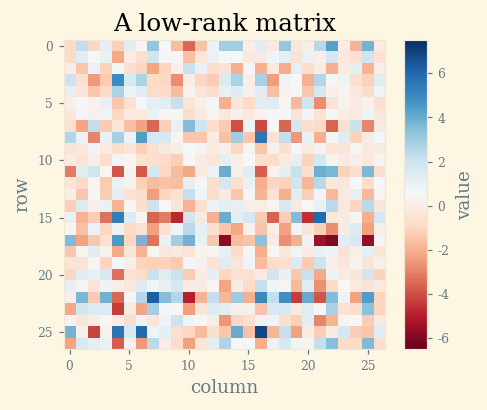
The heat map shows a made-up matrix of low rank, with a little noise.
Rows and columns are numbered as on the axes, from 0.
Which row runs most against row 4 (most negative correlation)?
20
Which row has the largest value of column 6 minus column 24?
25
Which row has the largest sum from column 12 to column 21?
0
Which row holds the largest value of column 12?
22
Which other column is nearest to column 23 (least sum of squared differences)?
26
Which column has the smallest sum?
10
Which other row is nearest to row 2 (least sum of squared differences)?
13
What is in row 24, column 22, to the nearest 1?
-2
